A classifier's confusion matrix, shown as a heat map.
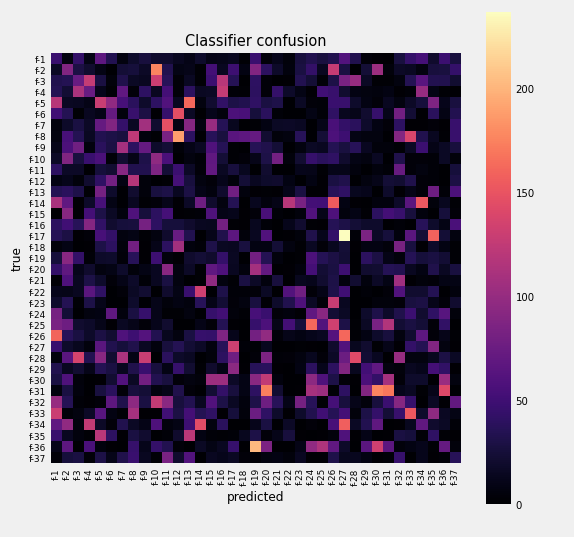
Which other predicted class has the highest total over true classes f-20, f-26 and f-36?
f-19
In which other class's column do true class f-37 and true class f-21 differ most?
f-15
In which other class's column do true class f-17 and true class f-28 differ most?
f-27
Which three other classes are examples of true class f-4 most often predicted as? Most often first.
f-16, f-3, f-34
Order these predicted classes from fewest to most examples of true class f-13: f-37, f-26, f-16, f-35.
f-16, f-26, f-37, f-35
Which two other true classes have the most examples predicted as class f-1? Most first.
f-26, f-33
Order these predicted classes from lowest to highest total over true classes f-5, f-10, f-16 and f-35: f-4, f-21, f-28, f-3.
f-28, f-3, f-21, f-4
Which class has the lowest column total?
f-18
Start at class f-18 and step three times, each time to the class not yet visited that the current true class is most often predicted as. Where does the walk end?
f-33
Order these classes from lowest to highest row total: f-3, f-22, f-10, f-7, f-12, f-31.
f-12, f-22, f-10, f-7, f-3, f-31
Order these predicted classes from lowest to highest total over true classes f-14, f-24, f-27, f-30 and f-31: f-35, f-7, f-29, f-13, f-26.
f-13, f-7, f-35, f-29, f-26
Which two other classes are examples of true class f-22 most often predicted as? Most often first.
f-14, f-23
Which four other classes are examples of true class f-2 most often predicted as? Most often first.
f-10, f-26, f-30, f-19
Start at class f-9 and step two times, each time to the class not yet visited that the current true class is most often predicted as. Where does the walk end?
f-11
